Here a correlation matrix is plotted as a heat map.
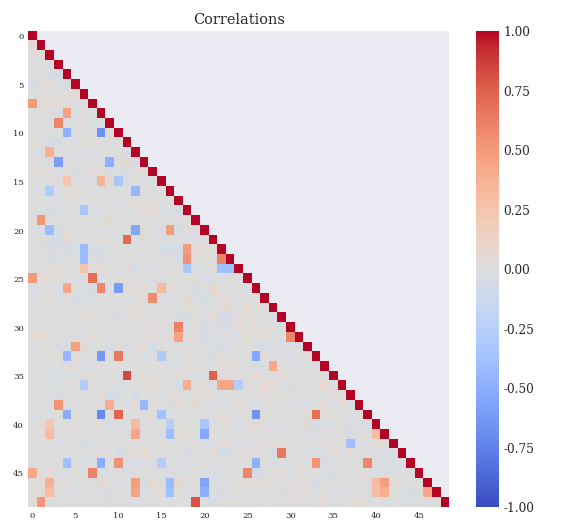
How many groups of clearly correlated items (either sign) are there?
13
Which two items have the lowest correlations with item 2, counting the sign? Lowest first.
20, 16
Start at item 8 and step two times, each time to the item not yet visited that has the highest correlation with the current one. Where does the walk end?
4
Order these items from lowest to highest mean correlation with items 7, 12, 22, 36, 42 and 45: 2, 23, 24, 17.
24, 17, 2, 23
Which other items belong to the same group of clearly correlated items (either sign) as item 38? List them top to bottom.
3, 9, 13
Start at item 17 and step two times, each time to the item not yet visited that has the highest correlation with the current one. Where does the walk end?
31
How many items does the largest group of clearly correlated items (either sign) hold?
8
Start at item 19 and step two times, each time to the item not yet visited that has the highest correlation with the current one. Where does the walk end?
1
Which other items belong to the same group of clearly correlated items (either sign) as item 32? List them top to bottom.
5
